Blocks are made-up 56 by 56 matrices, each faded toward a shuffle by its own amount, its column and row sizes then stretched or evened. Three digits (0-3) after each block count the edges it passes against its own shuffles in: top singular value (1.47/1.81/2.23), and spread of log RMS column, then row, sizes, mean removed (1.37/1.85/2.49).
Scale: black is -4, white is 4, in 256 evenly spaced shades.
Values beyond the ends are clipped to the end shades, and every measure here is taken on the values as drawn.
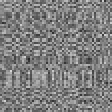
3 0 2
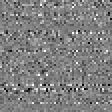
2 0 3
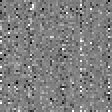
0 3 0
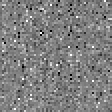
0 2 0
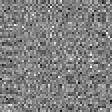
3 1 0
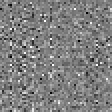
2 2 1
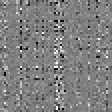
2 3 2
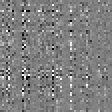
3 3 2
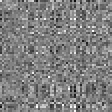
3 2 2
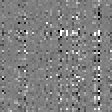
3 3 2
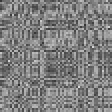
3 0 1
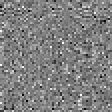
2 1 0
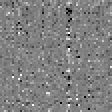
2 2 0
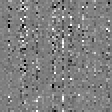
0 3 1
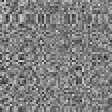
3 2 1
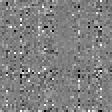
1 3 2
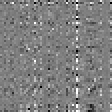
3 3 2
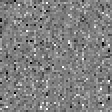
0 2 0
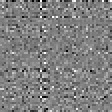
3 2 3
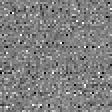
1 0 2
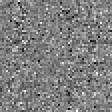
1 1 0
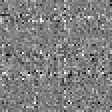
0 2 3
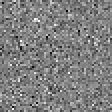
1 1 0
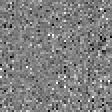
0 2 0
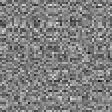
3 1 2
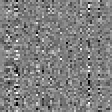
2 3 0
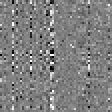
3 3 1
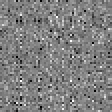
2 2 1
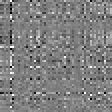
3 3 3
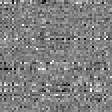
3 1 3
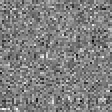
1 0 1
